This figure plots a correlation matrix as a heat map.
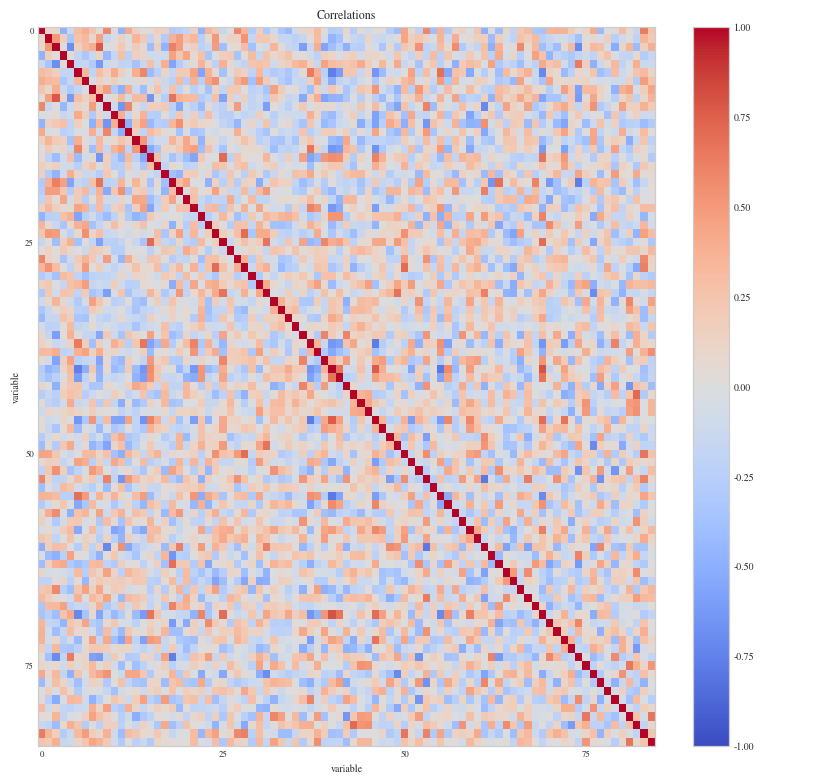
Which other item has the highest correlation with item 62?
74
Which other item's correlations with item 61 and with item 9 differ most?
53
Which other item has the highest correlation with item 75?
81
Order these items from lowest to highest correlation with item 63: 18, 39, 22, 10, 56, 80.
10, 39, 80, 22, 56, 18
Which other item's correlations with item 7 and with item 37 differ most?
46
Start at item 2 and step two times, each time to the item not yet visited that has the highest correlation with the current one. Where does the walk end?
18
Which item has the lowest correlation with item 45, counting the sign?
73
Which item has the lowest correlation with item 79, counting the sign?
52
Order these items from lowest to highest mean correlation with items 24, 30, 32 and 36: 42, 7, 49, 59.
42, 7, 49, 59
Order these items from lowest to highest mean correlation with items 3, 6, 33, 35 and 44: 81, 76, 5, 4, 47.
76, 5, 47, 4, 81
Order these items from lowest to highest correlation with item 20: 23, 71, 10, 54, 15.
15, 23, 10, 71, 54
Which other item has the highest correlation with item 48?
61
